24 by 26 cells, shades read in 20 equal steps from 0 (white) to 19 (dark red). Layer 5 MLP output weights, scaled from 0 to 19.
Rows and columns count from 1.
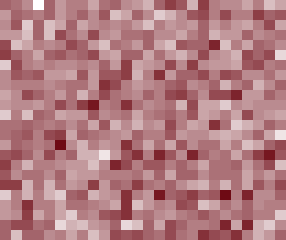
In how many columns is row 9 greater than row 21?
11
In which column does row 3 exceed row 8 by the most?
7
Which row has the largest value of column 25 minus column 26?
6
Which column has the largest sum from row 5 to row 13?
12
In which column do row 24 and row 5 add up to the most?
20
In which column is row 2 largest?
24
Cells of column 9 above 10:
6
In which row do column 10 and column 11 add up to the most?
9
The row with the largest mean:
16
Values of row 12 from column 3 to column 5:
5 12 11
